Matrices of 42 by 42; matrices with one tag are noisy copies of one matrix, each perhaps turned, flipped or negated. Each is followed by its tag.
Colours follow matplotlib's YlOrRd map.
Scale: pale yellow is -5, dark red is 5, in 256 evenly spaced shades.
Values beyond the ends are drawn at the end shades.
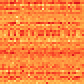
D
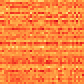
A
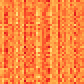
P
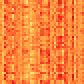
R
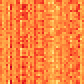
R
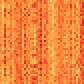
D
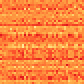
P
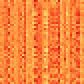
P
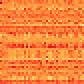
P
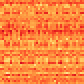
R
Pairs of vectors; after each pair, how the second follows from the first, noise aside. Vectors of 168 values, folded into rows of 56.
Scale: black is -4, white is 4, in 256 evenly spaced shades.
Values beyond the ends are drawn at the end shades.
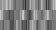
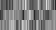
negated.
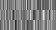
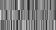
wrapped around, negated.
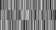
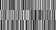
sign-scrambled.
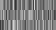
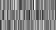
sign-scrambled.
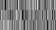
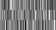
wrapped around, negated.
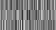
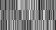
shuffled.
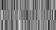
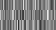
wrapped around, negated.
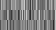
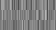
wrapped around, negated, shrunk.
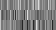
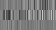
wrapped around, negated, partly zeroed.
